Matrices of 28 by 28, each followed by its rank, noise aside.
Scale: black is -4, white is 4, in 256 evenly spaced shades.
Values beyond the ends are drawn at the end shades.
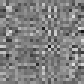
four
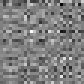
four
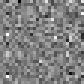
six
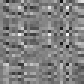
two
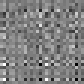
two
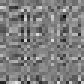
three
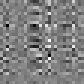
two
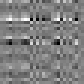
one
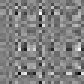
two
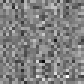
six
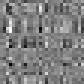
two
